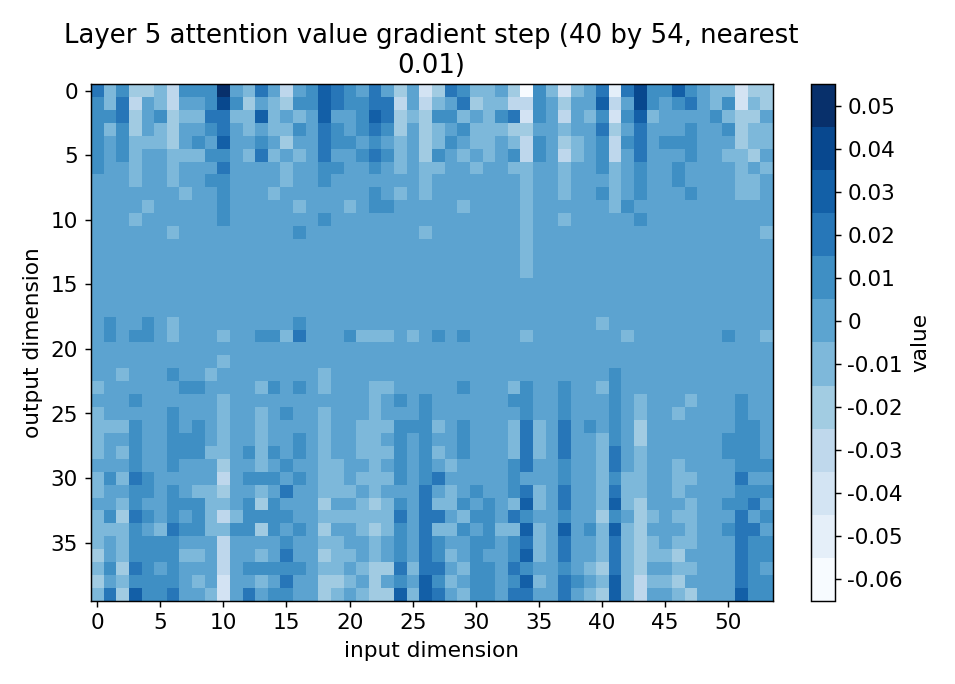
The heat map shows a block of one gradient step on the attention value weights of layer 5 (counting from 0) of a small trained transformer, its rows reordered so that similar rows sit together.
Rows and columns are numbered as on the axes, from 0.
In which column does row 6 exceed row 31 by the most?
10
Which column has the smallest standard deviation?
48
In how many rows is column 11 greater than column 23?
9
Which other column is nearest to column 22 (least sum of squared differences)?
18
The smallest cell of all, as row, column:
0, 34
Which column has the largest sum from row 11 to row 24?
16
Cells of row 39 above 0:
20
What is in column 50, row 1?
0.01
